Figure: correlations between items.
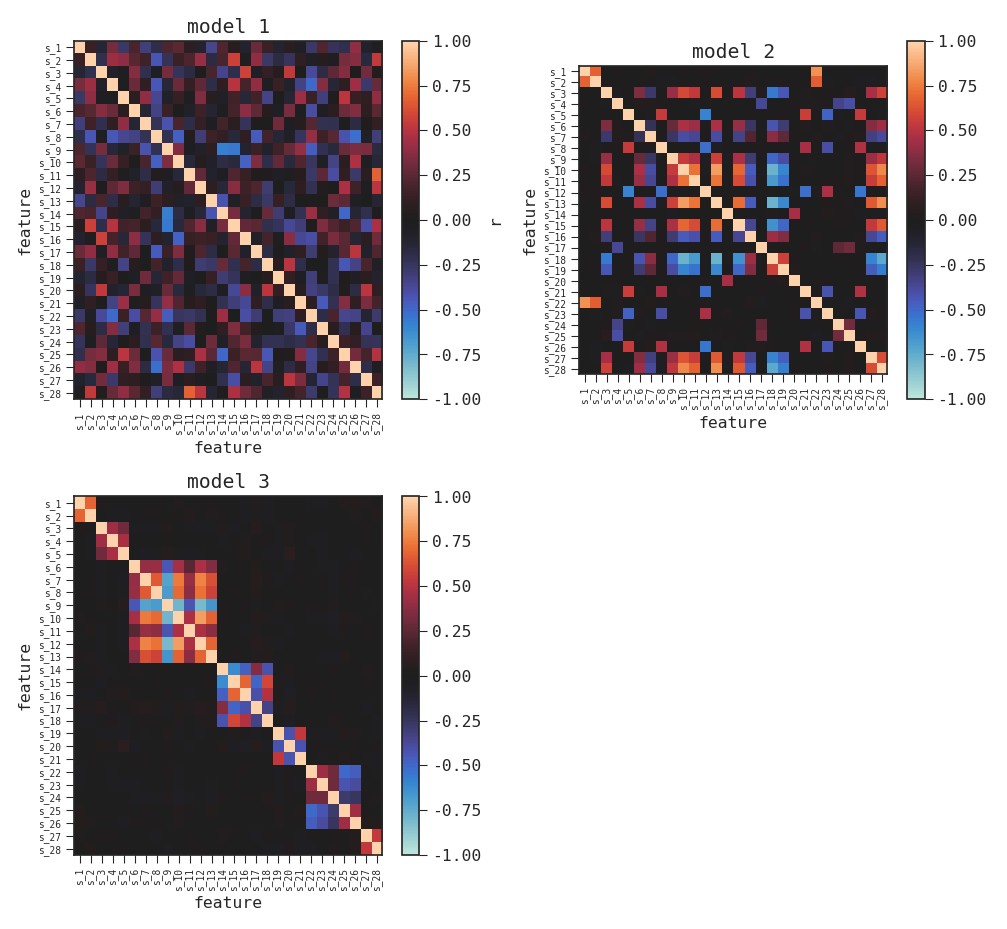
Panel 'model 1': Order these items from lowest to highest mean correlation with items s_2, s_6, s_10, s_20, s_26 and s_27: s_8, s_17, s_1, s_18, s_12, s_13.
s_8, s_13, s_18, s_12, s_1, s_17
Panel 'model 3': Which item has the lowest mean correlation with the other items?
s_9
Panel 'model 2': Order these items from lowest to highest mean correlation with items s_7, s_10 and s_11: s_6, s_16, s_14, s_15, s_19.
s_19, s_16, s_14, s_6, s_15
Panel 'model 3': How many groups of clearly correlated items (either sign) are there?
7
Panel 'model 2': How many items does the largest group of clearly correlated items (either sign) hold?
13
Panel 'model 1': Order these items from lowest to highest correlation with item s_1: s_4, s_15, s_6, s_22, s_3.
s_22, s_3, s_15, s_6, s_4
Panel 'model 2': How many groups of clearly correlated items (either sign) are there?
5
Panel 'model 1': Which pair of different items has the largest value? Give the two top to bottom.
s_11, s_28
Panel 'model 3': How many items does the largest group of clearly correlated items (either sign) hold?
8
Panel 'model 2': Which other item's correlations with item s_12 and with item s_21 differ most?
s_5
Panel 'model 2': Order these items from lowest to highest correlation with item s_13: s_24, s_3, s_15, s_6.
s_24, s_6, s_3, s_15
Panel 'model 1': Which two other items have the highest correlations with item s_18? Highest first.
s_20, s_14
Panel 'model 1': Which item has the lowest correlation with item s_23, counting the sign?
s_21
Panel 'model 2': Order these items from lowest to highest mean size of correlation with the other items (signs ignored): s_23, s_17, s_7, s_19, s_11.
s_17, s_23, s_7, s_19, s_11
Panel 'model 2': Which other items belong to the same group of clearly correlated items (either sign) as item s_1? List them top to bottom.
s_2, s_22
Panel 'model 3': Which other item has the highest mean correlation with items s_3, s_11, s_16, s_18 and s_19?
s_15
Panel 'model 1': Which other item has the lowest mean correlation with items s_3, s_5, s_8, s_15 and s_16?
s_10
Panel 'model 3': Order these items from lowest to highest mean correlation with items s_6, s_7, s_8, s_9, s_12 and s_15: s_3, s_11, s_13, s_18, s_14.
s_14, s_3, s_18, s_11, s_13
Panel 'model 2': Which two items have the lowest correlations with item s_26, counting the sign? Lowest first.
s_12, s_23
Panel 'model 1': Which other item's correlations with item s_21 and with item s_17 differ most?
s_4
